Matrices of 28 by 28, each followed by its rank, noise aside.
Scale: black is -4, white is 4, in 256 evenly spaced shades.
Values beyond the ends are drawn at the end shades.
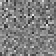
seven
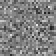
seven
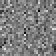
seven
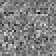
seven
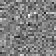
six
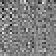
four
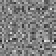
five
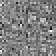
seven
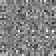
six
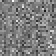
eight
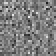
six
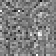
five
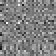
four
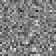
eight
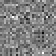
four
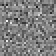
seven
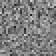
eight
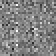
six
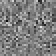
six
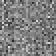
eight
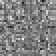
five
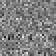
eight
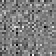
six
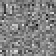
six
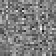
eight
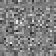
seven
